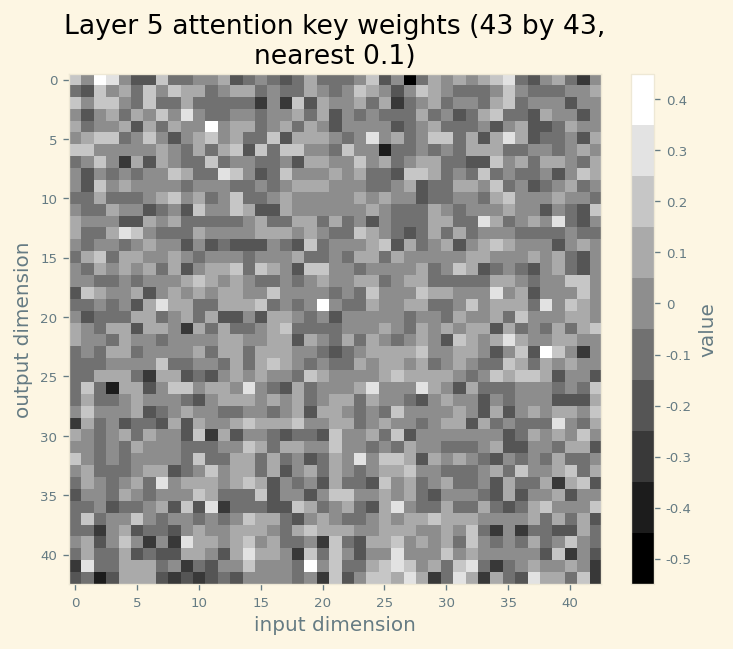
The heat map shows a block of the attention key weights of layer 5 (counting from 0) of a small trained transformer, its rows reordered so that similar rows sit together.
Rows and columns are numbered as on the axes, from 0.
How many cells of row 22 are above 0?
17
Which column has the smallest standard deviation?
22
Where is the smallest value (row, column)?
0, 27
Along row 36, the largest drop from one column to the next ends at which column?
12
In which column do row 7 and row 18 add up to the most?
34
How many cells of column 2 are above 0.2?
1
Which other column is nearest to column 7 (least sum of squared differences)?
38
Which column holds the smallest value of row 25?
6
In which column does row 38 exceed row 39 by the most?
20
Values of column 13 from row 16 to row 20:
0.2 0.1 0.1 0.1 -0.2
